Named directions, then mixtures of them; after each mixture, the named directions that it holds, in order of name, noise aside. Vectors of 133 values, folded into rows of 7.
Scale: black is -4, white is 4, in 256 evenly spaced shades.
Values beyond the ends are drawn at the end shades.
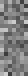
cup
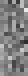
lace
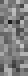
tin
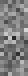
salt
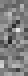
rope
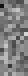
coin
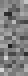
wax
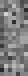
lace, wax.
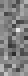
coin, rope, wax.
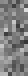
coin, cup, lace.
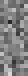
tin.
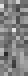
coin, cup, tin.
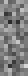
tin, wax.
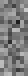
lace, rope, tin.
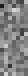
coin.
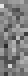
coin.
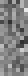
lace.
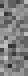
coin, salt, wax.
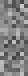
cup, rope, salt.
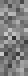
salt.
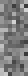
cup, lace, wax.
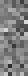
coin, cup.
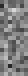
coin, tin.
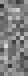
coin.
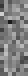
coin, cup, tin.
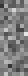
coin, cup, tin.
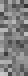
cup.
